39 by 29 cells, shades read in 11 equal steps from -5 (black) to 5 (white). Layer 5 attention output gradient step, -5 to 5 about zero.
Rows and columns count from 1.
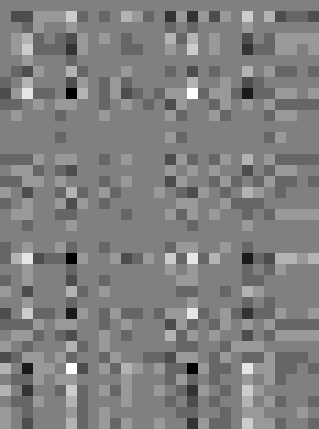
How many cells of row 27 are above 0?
5
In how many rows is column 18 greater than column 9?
15
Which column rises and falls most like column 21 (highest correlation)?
17
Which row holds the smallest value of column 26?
2
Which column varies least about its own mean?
9
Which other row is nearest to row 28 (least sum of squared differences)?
25
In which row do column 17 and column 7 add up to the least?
24
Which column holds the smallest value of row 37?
18
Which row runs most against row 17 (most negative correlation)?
11
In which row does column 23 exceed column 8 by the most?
34
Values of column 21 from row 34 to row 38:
-1 0 -1 0 -1
